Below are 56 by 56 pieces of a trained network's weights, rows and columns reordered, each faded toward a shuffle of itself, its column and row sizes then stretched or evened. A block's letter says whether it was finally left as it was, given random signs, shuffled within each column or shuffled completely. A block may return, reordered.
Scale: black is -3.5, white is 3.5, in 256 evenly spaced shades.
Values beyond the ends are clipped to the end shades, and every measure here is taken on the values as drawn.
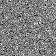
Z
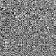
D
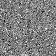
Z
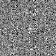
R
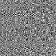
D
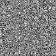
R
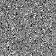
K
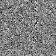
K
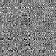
D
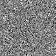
K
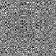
D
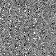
K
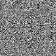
R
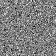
Z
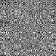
D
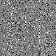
K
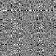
D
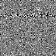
R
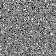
Z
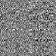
D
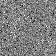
Z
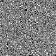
K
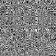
D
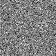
Z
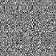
D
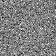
Z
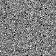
K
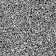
Z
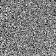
K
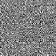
D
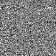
R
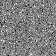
Z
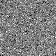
Z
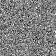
Z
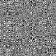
D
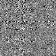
R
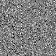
K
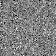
K
